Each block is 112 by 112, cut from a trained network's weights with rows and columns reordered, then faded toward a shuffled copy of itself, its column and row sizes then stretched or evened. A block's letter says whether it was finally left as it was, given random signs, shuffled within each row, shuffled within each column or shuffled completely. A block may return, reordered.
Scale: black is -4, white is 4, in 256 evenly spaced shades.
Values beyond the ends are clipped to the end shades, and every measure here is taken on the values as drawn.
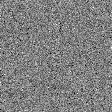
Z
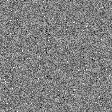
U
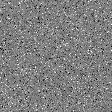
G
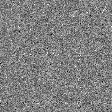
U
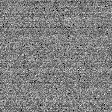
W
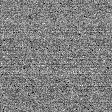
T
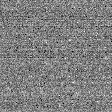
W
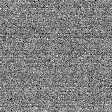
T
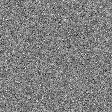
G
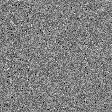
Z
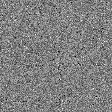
U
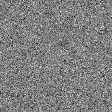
U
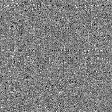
W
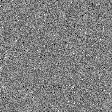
U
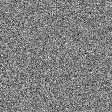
G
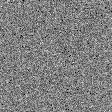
G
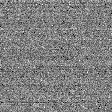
W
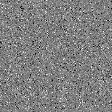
W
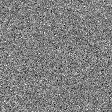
G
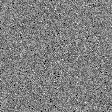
Z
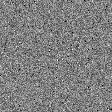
Z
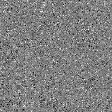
W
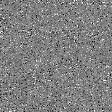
W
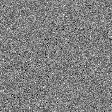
U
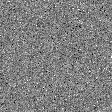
G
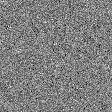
G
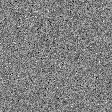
G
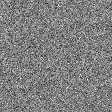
G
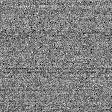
T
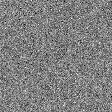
Z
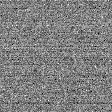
W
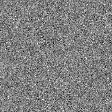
U
